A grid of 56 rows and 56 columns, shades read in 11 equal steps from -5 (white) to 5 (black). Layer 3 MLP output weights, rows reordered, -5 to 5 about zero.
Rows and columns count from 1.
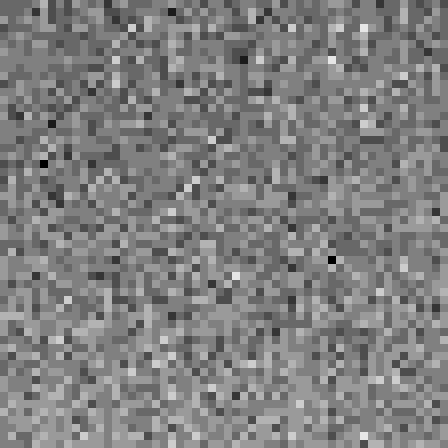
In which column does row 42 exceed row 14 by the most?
46
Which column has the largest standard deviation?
22
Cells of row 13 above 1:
8
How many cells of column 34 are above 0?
16
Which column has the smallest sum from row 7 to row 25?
42
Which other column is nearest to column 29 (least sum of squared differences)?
50
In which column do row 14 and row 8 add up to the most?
31
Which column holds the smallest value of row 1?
6
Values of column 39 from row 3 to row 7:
2 -1 0 0 1
